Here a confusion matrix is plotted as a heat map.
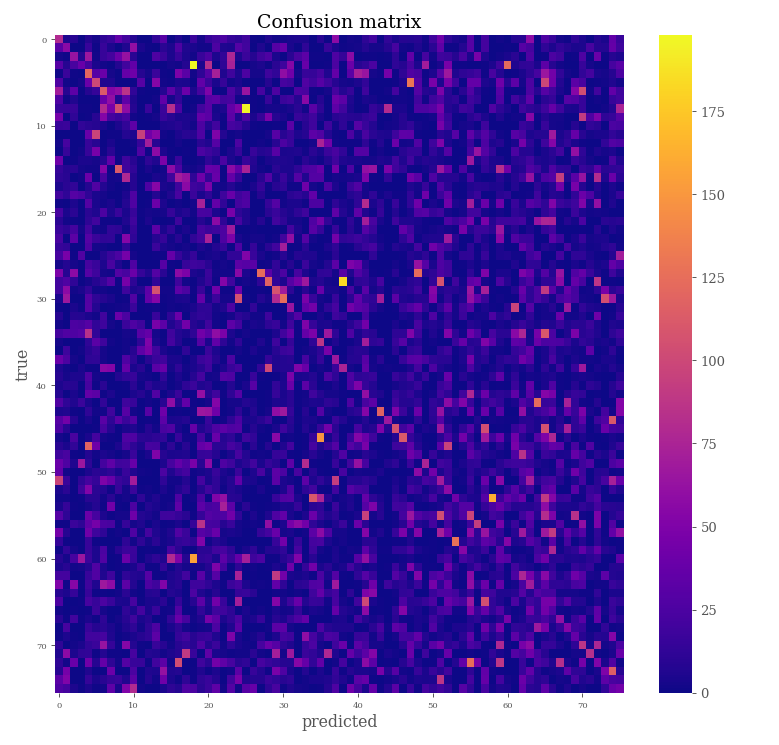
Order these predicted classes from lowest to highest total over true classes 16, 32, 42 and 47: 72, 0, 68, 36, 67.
36, 0, 68, 72, 67
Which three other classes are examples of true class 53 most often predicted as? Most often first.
58, 34, 65
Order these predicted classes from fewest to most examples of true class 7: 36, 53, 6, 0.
36, 53, 0, 6
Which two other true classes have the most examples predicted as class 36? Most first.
71, 34
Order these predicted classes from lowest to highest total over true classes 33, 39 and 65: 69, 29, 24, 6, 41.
69, 6, 29, 24, 41
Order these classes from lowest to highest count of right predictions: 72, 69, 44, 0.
69, 72, 44, 0
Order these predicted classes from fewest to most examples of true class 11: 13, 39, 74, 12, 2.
2, 74, 39, 12, 13
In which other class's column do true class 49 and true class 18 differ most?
33
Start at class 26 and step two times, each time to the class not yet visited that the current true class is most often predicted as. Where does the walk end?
62
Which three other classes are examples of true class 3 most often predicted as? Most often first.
18, 60, 20
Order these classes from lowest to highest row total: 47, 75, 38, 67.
67, 38, 75, 47
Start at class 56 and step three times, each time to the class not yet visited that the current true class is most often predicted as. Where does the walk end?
55
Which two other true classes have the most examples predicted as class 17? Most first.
71, 16
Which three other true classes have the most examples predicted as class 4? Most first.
47, 34, 2
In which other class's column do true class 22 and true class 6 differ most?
70
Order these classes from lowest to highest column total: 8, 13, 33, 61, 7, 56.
8, 56, 7, 61, 13, 33
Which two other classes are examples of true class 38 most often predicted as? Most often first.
28, 70
